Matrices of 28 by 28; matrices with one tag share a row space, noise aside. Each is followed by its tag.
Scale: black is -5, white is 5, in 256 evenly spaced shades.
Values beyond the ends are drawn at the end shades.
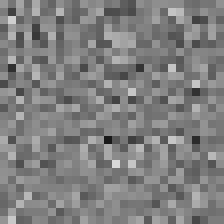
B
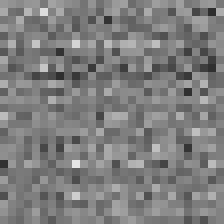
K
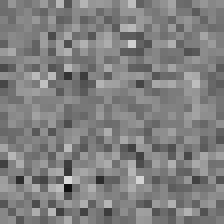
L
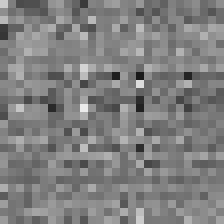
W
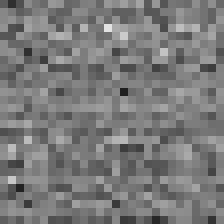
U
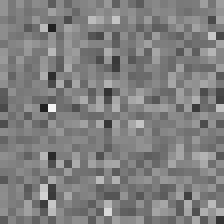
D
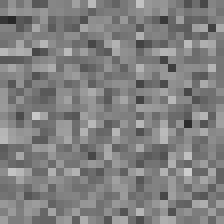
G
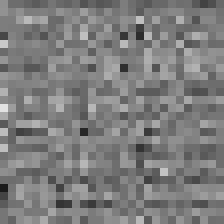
W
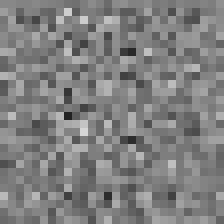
L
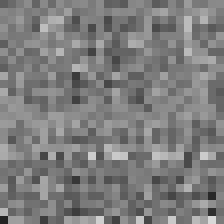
K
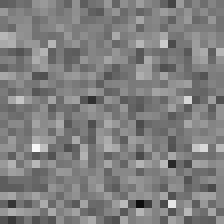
G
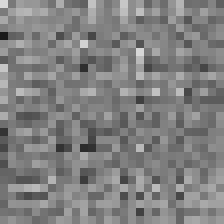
W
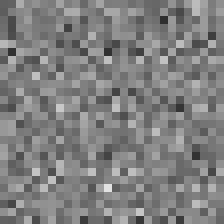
B
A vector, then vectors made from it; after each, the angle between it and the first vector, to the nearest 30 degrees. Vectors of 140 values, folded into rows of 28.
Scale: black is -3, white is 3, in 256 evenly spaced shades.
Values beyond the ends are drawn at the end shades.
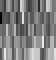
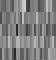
60 degrees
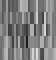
60 degrees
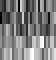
30 degrees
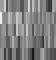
150 degrees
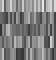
90 degrees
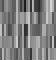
90 degrees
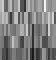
120 degrees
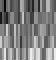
30 degrees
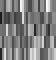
30 degrees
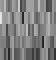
150 degrees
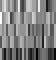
150 degrees
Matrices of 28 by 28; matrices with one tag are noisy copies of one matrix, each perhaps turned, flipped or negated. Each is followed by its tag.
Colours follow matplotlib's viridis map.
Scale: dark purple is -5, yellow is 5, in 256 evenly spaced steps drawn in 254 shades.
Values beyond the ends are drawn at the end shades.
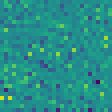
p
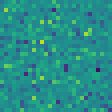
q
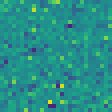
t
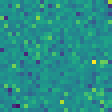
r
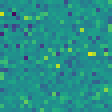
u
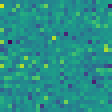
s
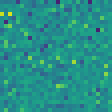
p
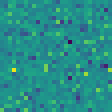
q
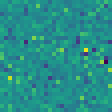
t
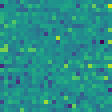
s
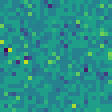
t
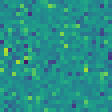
t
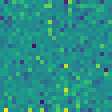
s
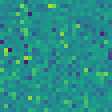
t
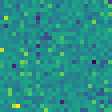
r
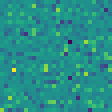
q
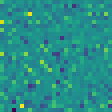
p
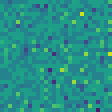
p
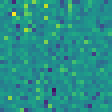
u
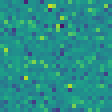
t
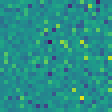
p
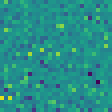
p
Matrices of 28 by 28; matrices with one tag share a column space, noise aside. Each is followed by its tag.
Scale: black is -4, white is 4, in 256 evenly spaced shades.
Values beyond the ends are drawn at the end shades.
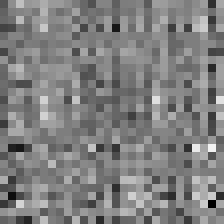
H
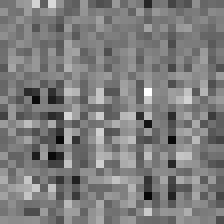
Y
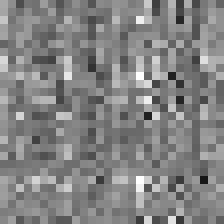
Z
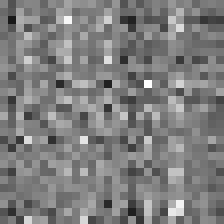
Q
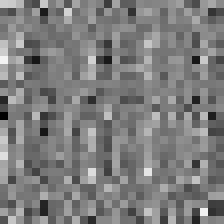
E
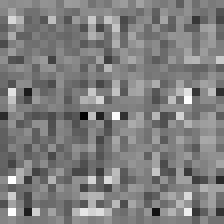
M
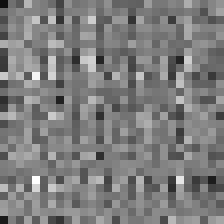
Z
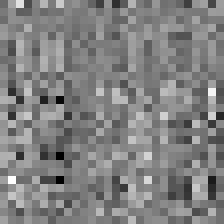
Y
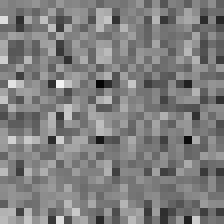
Q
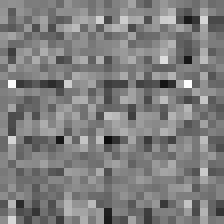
Q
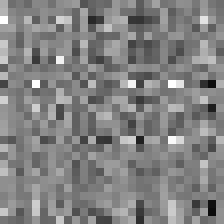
Q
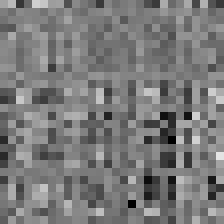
Y
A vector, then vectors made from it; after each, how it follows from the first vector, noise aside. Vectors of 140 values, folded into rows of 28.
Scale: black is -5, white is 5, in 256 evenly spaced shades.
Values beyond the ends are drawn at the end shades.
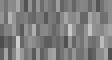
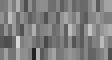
copied.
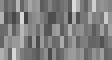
wrapped around.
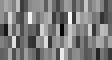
wrapped around, scaled up.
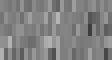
negated, partly zeroed.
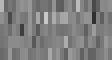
reversed, negated, partly zeroed.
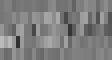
negated, partly zeroed.
